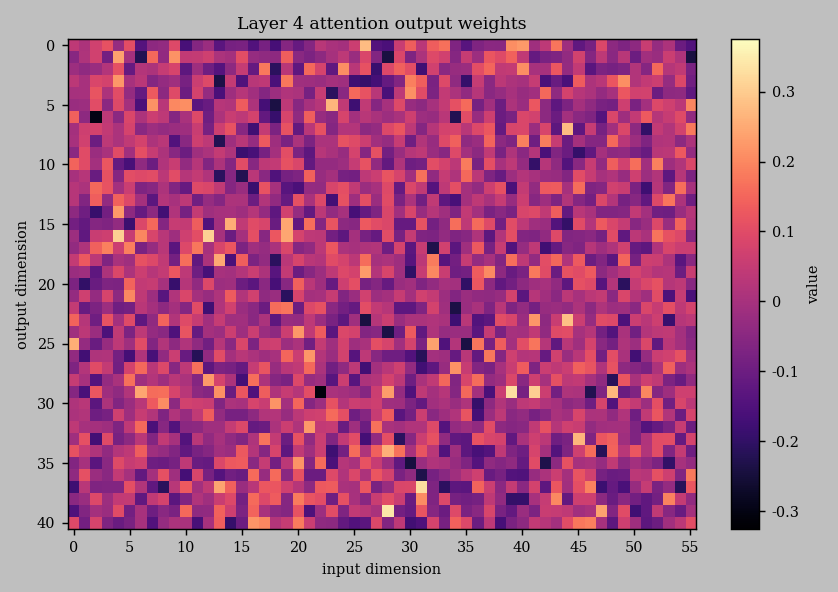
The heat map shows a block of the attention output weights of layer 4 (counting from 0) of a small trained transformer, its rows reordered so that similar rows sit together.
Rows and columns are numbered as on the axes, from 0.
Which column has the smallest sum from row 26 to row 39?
30
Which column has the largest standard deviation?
28
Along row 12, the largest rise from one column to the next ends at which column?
17
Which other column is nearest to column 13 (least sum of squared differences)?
10
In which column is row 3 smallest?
13
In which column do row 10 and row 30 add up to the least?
36
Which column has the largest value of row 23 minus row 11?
44
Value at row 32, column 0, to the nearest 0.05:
0.05
